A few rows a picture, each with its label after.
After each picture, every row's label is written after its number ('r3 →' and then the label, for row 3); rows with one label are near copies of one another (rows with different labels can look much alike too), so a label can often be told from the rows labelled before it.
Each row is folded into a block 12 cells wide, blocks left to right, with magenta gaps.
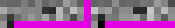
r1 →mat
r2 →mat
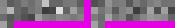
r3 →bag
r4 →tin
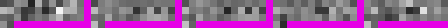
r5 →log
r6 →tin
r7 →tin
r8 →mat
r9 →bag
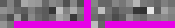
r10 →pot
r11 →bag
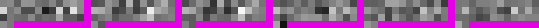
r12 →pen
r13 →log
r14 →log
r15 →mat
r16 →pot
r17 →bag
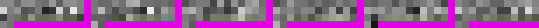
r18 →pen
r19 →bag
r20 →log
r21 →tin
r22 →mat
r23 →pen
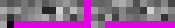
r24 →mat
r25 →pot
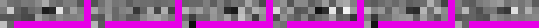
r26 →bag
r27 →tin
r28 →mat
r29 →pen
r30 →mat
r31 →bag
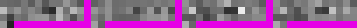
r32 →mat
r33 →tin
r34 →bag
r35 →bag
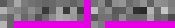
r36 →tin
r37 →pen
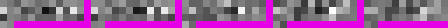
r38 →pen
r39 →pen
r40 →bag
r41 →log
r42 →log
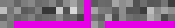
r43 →pen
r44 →pot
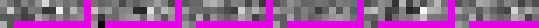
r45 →bag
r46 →mat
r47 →pot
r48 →tin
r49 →log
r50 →pot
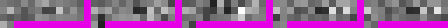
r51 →bag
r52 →mat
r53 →log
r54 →pen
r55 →pen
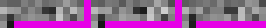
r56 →mat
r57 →mat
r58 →mat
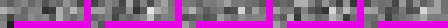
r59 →mat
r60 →log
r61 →bag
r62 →pot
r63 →log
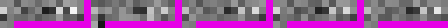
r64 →pen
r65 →mat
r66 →pen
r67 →pen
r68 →pen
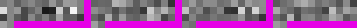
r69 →pen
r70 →pot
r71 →pen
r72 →pot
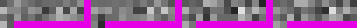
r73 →tin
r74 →mat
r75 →pot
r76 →pot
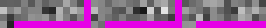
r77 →mat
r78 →pen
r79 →pot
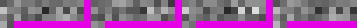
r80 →tin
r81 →pot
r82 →pen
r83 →tin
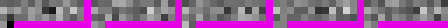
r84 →mat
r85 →pot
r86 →tin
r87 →pen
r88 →pot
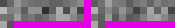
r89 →tin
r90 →tin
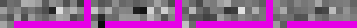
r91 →pot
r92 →mat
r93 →bag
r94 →bag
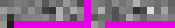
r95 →mat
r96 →bag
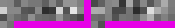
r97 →pen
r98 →log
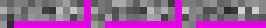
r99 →mat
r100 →pot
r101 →pen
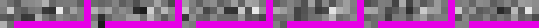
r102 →bag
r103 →mat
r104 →pen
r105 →log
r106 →log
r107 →pen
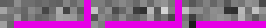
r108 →tin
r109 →pen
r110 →mat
